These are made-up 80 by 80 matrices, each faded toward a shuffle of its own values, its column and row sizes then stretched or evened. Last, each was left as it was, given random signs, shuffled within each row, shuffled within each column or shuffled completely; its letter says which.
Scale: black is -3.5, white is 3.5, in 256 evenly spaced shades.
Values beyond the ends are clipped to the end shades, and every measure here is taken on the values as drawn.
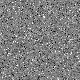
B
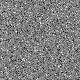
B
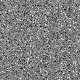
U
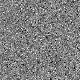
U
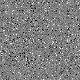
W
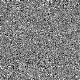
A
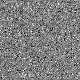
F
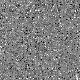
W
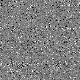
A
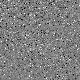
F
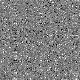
W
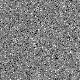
U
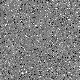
U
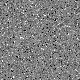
B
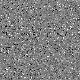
A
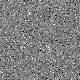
B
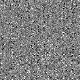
W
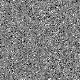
U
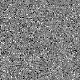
W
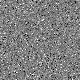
B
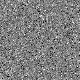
U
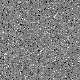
U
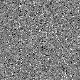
U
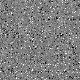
W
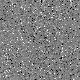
U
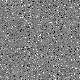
W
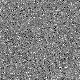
F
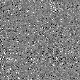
W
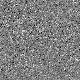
F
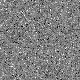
B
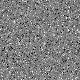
B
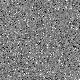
B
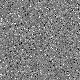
B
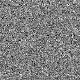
F
